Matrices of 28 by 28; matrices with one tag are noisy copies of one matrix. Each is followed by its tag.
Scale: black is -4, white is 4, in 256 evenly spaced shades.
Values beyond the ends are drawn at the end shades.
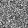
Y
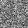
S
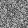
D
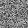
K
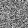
Y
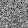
Y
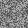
K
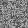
Y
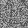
S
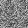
S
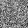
S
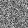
Y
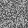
K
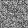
D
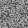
K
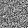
K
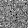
Y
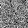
S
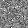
D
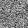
K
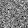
Y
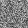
S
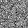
K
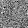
S
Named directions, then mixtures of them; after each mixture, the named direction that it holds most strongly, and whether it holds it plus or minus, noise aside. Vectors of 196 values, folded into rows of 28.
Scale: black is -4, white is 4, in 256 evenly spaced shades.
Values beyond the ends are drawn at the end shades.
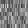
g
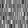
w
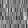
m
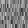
g, minus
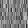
m, plus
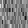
w, minus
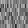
g, minus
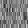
m, minus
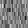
w, minus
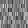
g, plus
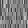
m, plus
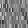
m, minus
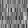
m, plus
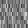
g, plus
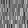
m, minus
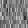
m, minus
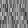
g, minus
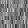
g, minus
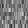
w, plus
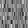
w, minus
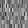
w, plus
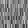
g, minus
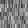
g, plus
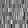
w, plus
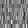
w, plus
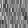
m, minus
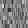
w, minus
